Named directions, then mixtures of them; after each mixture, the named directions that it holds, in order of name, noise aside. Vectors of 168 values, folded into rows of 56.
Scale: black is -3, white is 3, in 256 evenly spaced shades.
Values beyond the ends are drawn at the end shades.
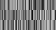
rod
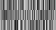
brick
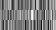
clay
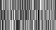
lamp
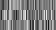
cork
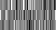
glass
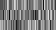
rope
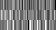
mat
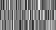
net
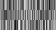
brick.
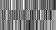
glass, net, rod.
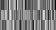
cork, mat, net.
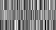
brick.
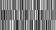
brick, lamp.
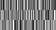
brick, mat, net.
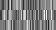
cork, glass.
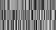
rod.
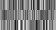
brick.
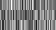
glass, lamp, rod.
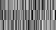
rod.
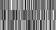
glass, rod.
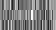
clay.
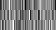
lamp, mat, net.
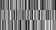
mat, net, rod.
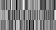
glass, lamp, net.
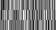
cork.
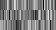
rope.
